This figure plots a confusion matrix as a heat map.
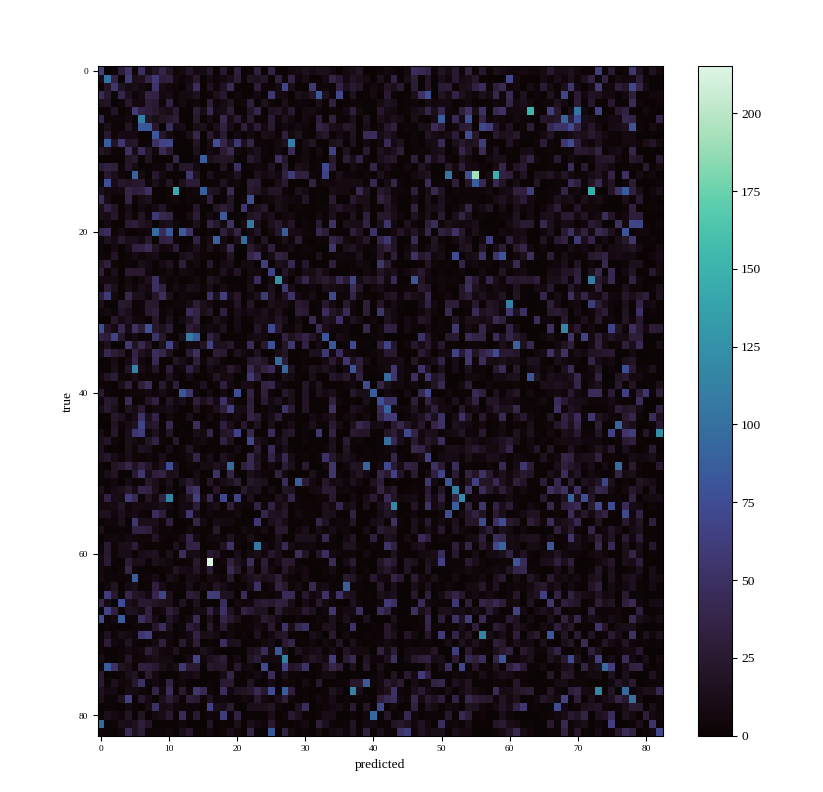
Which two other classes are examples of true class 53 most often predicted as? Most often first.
10, 69
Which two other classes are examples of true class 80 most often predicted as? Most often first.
40, 18
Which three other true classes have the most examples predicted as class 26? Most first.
36, 72, 11
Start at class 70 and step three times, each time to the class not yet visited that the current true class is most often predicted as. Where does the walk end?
23
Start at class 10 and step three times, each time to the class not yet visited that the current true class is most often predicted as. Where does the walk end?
16
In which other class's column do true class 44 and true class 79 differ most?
76
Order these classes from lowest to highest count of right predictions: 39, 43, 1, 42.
43, 39, 42, 1
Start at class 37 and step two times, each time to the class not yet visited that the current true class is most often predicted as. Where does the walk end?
63
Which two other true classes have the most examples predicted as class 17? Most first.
21, 9
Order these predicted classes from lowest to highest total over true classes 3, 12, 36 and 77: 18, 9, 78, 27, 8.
9, 78, 18, 8, 27
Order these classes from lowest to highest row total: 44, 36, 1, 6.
36, 44, 1, 6
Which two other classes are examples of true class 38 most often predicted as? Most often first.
42, 63
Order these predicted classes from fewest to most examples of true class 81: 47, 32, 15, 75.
15, 47, 32, 75
